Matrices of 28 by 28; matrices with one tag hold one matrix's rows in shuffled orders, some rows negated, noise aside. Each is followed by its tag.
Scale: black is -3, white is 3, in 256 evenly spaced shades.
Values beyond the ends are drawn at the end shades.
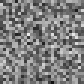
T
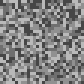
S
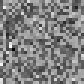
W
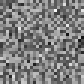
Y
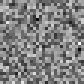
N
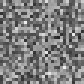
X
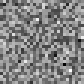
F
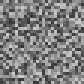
S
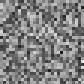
N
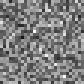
N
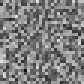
N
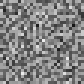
F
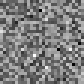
S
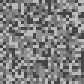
W
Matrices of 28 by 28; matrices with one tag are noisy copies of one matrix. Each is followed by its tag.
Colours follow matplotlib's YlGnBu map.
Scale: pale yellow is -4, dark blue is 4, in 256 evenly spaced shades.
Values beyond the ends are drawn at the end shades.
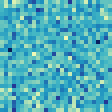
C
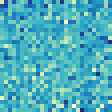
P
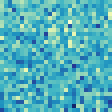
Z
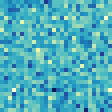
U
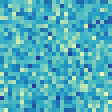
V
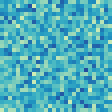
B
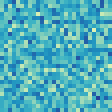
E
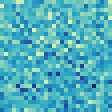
Z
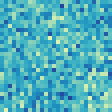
V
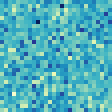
V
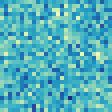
V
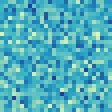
B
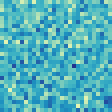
Z
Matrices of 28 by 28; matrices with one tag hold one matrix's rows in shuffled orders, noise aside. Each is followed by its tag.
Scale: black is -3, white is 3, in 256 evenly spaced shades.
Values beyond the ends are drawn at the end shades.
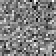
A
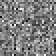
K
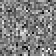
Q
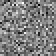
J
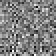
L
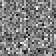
Q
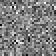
K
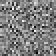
L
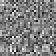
L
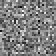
J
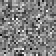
J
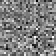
A
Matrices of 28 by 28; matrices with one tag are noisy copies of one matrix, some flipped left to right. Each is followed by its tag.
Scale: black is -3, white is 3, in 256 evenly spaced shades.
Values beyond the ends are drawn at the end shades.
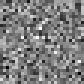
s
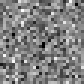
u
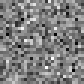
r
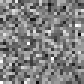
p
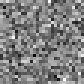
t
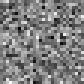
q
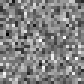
r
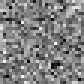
p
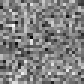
r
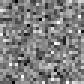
p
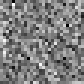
p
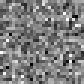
t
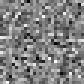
t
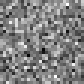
s
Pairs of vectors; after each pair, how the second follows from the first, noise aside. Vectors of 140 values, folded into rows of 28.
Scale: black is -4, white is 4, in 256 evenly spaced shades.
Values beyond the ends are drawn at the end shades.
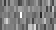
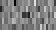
wrapped around, negated.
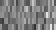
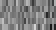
negated.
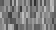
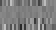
reversed, partly zeroed.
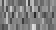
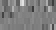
reversed, partly zeroed.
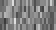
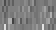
reversed, partly zeroed.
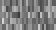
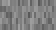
wrapped around, negated, shrunk.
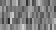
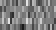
negated.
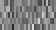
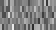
negated.
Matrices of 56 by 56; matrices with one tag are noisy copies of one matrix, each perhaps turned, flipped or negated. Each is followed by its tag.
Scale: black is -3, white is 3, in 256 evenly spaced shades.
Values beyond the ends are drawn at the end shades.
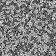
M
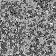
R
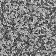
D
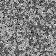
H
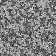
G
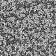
D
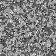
M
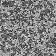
R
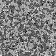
M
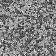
H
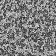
D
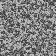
M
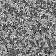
G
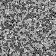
M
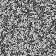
D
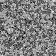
M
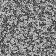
D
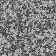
R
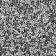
M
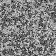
R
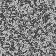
M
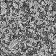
R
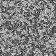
R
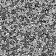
G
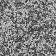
H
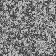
R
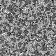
M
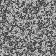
M
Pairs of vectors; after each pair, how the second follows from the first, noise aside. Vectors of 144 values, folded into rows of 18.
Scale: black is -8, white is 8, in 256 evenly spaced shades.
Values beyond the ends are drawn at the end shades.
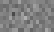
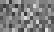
scaled up.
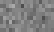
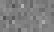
negated, partly zeroed.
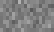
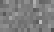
wrapped around, partly zeroed.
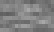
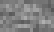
copied.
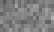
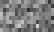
reversed, scaled up.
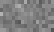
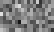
scaled up.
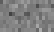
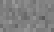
reversed, shrunk.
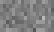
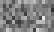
scaled up.
